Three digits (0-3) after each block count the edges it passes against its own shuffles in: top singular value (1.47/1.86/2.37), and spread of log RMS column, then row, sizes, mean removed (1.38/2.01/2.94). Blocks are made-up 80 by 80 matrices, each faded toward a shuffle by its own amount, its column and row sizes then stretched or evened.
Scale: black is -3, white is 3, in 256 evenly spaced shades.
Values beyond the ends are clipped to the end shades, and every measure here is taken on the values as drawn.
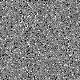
0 1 0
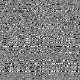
2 0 3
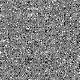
1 1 0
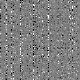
2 3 1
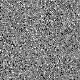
0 1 0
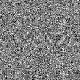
2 0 0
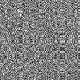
3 0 1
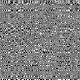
3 1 3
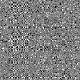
3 2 2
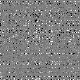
0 2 3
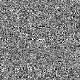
1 0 2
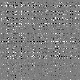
1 2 3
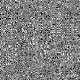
2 1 1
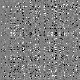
2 3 2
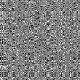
3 2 0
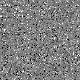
0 1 1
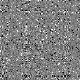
2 2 1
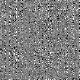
0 3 1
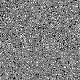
1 0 1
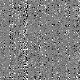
0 3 2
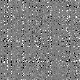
0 3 2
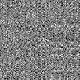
2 0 1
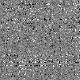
0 1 2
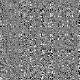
1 3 2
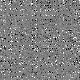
1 2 2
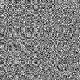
3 0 1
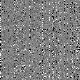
0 3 1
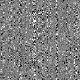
2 3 0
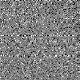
2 0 2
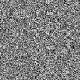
2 1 0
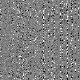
1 3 0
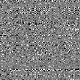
2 1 3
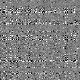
2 2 3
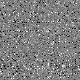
0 1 2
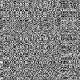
3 0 2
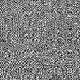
3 0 1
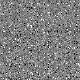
0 2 1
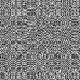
3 0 0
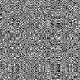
3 2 1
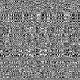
3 0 3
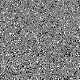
0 1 2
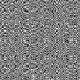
3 2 1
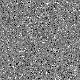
0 1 1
